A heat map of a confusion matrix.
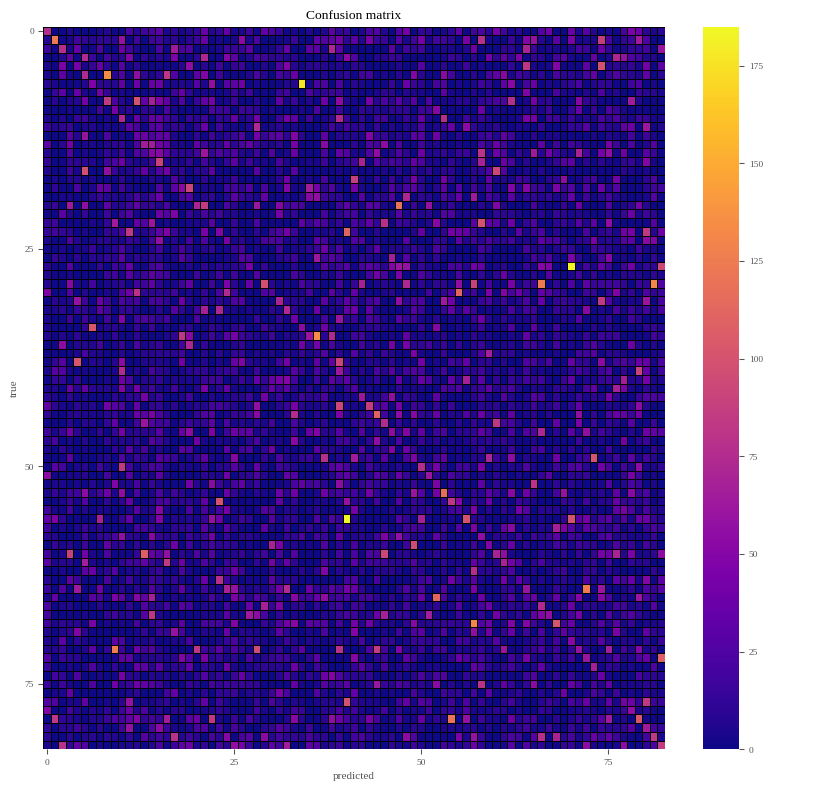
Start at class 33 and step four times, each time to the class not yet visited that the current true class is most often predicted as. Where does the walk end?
23
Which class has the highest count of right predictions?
1
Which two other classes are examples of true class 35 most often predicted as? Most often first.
36, 18
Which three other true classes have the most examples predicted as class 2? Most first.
82, 36, 4
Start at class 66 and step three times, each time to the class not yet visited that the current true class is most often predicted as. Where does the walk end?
17
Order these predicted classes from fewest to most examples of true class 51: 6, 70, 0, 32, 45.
6, 70, 45, 32, 0
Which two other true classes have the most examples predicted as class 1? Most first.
79, 56
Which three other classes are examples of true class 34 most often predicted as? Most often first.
6, 52, 37
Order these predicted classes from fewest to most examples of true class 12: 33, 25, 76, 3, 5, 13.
76, 25, 3, 13, 33, 5
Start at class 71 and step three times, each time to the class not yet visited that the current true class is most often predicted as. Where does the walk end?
65
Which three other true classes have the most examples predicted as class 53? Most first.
10, 31, 5
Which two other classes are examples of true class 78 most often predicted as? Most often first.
0, 11
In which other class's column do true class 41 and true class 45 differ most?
60
